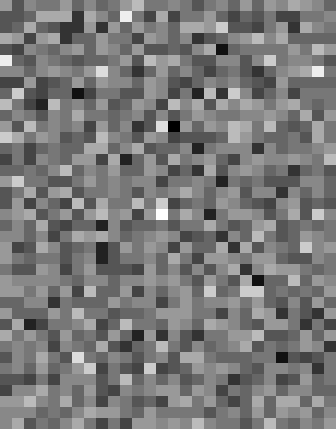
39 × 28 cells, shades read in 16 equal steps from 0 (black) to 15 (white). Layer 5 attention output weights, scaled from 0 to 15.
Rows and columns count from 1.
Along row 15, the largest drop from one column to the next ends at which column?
11
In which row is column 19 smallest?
5
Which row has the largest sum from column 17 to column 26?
10
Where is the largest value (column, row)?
14, 20
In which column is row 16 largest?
6
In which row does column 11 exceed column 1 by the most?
2
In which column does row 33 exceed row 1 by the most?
7
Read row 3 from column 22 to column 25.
4 7 9 3
